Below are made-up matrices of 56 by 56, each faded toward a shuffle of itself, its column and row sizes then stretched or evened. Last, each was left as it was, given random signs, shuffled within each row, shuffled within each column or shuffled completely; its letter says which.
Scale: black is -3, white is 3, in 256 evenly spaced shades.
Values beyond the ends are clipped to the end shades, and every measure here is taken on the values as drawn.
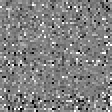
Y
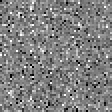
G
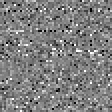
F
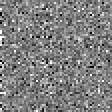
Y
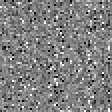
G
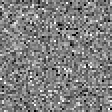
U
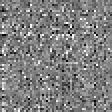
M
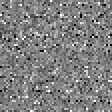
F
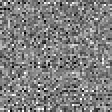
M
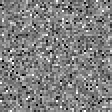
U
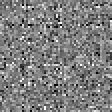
Y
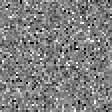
U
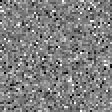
U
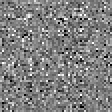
M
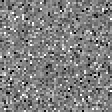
U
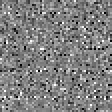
F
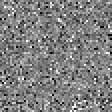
F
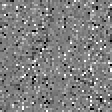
G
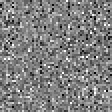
G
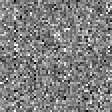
G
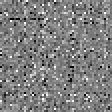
Y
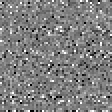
F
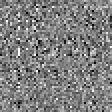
M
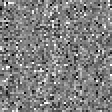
G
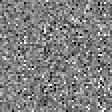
G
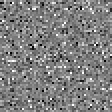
F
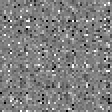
M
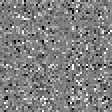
Y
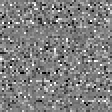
F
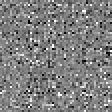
M
